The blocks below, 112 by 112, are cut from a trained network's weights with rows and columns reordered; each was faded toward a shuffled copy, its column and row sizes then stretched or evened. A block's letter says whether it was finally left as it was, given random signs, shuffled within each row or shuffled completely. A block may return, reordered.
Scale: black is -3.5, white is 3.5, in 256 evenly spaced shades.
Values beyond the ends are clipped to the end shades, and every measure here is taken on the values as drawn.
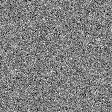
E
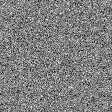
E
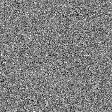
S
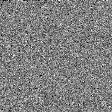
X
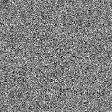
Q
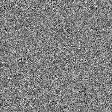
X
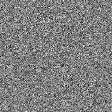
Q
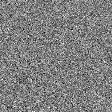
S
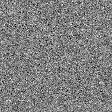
S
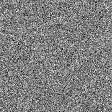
E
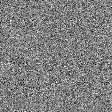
S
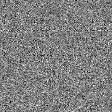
Q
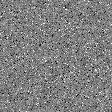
E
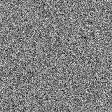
E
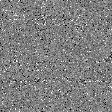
X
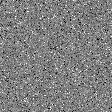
E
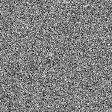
S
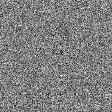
X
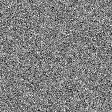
E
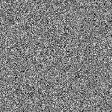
Q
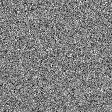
E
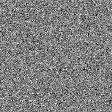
S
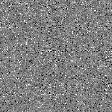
Q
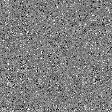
X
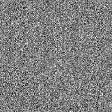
Q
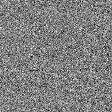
X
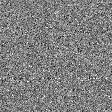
S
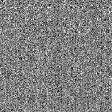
Q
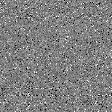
Q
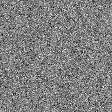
S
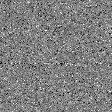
S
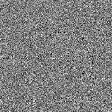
Q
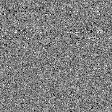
X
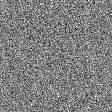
E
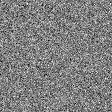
E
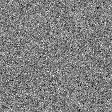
E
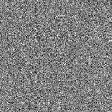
Q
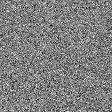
S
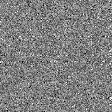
Q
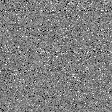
S
